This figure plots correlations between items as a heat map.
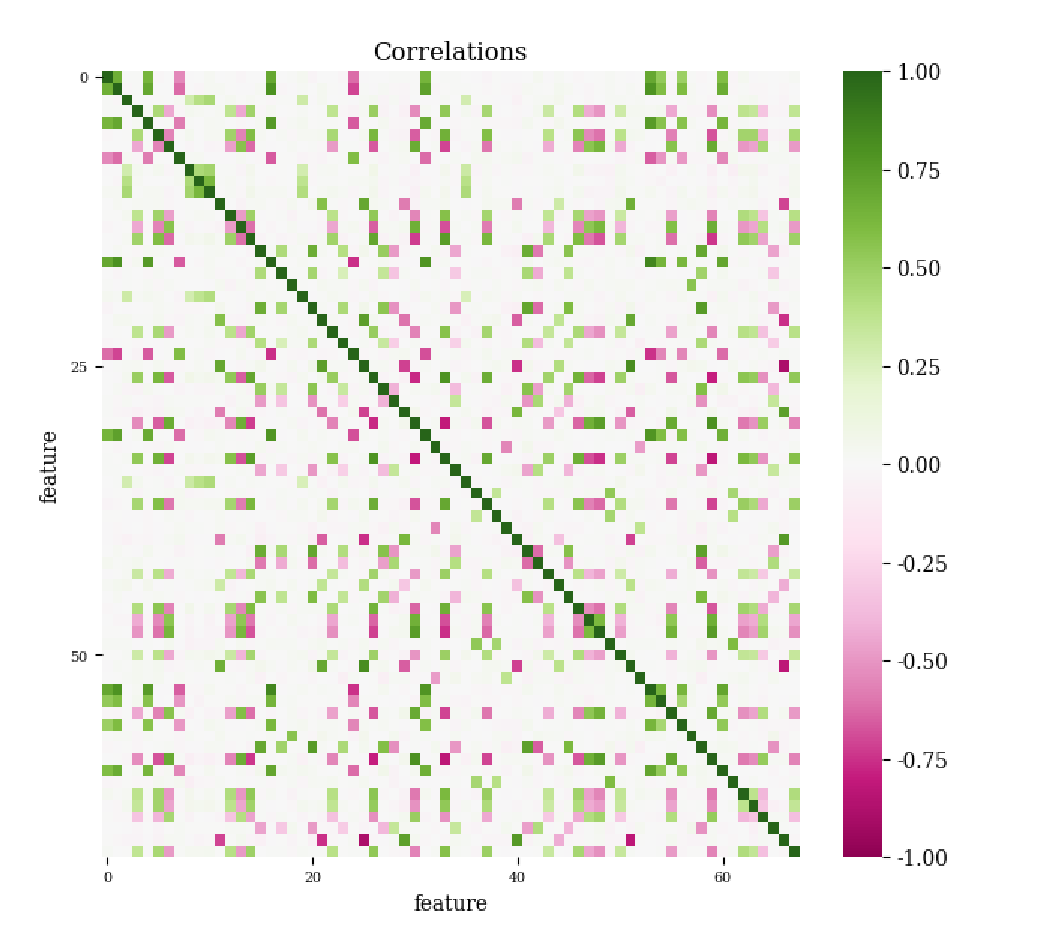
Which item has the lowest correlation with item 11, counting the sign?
66
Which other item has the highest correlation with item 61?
49
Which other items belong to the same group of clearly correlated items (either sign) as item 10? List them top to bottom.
2, 8, 9, 19, 35
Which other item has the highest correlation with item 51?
25
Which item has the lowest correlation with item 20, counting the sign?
42
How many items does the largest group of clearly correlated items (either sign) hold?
22
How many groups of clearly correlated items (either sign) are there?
8
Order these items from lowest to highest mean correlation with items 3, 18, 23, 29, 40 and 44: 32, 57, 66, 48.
48, 32, 57, 66
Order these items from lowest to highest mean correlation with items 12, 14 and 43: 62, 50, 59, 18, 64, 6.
59, 6, 64, 18, 50, 62
